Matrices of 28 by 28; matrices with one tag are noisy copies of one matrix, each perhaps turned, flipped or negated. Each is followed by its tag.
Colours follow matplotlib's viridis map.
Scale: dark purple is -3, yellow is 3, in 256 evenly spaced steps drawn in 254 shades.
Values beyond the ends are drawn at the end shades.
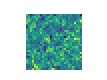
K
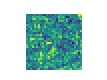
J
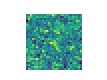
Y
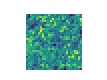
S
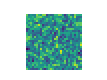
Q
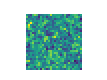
K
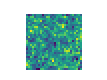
S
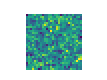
K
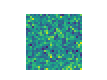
Q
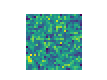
K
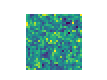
S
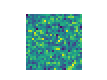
K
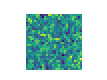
Q
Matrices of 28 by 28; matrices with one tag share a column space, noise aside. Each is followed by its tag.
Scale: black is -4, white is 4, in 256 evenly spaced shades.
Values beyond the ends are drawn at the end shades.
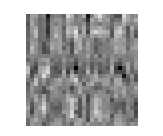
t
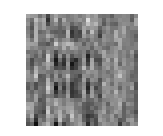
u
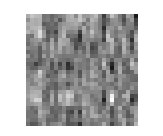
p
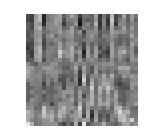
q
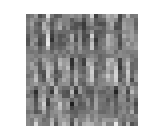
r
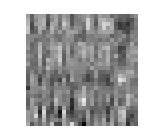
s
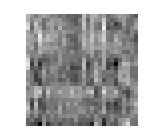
r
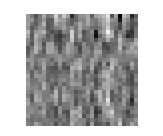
p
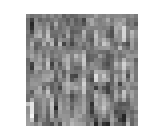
u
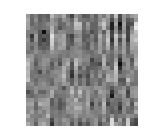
r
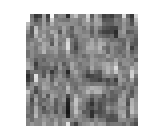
t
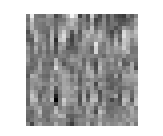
p
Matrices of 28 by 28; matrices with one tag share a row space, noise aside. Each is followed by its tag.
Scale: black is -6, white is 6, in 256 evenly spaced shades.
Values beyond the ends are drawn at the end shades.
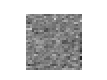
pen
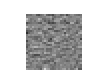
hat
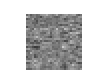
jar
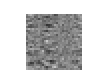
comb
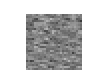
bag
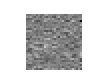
pen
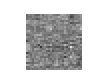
jar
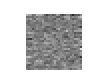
pen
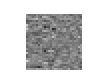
hat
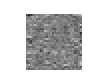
pen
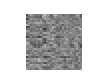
hat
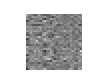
hat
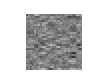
bag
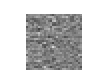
hat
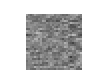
jar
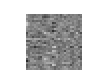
hat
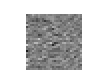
hat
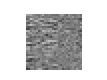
comb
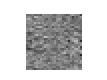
pen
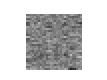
jar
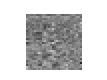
hat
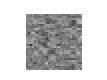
bag
